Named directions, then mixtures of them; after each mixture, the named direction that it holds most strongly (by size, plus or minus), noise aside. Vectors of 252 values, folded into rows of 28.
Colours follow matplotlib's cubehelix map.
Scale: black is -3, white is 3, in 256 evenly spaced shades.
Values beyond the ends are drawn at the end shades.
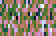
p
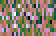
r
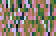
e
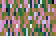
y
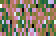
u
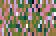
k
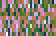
y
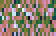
r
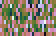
p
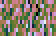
p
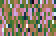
k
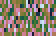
p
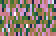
y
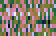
y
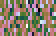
k
